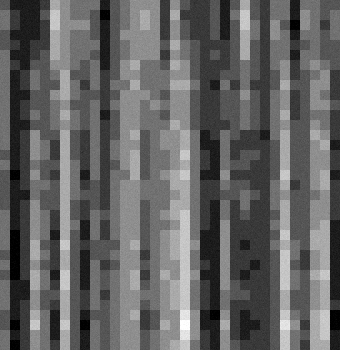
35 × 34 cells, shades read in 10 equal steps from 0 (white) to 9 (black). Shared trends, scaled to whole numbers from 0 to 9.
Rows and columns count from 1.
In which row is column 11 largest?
2
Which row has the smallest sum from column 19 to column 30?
33
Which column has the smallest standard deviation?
27
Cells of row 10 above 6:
8
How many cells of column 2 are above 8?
8
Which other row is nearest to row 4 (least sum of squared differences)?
1
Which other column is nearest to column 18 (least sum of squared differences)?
14
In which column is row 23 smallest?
19
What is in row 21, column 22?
8
